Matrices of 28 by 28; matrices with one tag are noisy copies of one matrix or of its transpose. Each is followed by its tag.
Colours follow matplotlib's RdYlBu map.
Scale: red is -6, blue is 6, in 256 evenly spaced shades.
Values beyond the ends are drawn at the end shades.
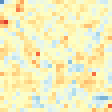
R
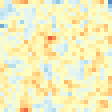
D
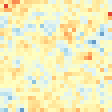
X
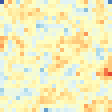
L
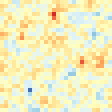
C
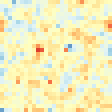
D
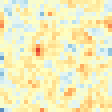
D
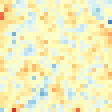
X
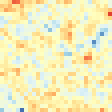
X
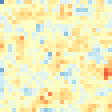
L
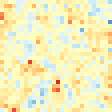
X
